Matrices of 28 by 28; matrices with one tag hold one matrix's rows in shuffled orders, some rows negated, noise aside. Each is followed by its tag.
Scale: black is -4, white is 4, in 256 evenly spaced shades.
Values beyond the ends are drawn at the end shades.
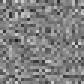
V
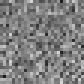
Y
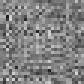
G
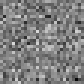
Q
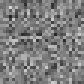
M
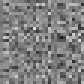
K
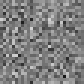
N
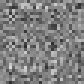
M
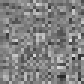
K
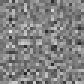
M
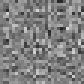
K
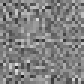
V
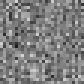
V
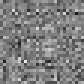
Q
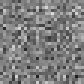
Q
